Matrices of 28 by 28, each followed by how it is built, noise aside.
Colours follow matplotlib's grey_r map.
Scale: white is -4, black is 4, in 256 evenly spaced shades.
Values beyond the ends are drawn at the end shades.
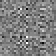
low rank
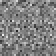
repeating columns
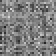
blocks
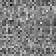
blocks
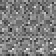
repeating columns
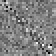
banded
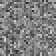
blocks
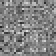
low rank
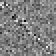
banded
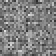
blocks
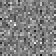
uneven columns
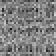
blocks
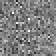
uneven columns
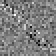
banded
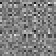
low rank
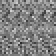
repeating columns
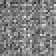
blocks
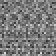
repeating columns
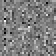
uneven columns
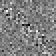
banded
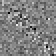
banded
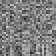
blocks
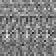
repeating columns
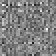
low rank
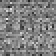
blocks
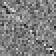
banded
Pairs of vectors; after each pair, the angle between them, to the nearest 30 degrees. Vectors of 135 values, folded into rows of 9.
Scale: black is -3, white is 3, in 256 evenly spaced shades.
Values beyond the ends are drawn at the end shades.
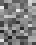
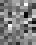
90 degrees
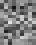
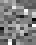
120 degrees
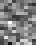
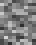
30 degrees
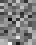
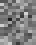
30 degrees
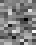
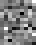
90 degrees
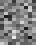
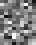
60 degrees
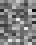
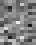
90 degrees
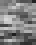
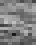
30 degrees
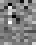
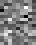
90 degrees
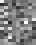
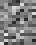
90 degrees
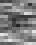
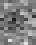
60 degrees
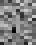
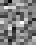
60 degrees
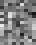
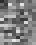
60 degrees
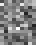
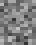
60 degrees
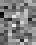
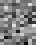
90 degrees
